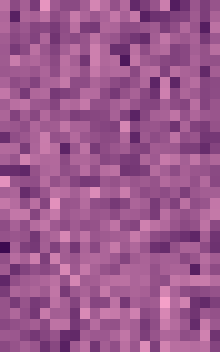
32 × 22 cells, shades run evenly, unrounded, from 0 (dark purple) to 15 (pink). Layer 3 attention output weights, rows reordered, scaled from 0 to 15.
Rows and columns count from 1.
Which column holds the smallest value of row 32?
7
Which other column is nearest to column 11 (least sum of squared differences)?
12
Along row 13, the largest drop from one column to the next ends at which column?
14
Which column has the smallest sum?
16
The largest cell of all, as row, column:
28, 17
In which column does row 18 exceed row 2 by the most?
2
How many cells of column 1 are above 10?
4
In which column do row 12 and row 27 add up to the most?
13
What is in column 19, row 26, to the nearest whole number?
10
